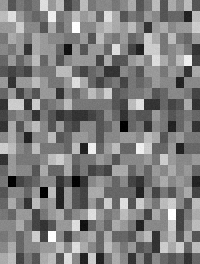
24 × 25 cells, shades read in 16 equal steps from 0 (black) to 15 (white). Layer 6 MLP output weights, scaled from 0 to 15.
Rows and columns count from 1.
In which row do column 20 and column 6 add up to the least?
18
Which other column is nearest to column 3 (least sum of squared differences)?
17
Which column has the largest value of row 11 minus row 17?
2
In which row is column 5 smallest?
11
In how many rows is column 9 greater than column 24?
12
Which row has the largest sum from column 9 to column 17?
3
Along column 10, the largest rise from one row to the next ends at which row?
8
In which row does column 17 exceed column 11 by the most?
21
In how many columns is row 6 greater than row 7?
17
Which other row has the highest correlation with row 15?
7
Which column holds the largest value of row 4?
19
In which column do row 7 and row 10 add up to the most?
9
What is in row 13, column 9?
6
